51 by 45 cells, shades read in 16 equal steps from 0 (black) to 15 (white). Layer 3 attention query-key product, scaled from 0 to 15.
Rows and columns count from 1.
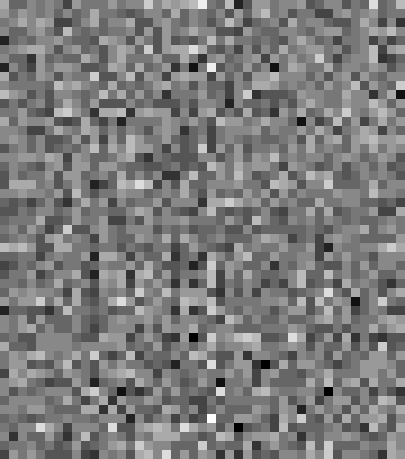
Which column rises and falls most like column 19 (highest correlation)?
45
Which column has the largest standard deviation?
24
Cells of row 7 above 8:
11
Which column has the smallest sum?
20
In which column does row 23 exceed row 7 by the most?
26
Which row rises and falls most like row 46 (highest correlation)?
14
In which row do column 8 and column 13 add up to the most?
13
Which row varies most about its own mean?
38
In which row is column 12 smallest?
46
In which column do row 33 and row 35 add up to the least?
1
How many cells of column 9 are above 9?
6
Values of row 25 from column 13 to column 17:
4 4 7 5 9
